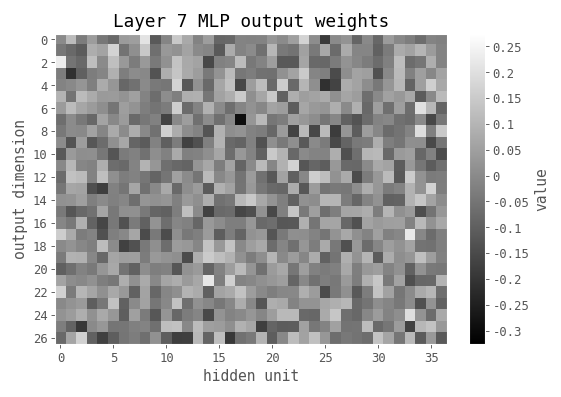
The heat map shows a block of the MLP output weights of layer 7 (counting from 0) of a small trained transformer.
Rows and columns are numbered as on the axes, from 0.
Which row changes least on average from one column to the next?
14
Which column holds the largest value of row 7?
19
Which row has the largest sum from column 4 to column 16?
21
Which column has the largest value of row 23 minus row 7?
17
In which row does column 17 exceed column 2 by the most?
25
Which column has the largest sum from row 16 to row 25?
16
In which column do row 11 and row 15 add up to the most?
22
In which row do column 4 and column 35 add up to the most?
4
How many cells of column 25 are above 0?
11
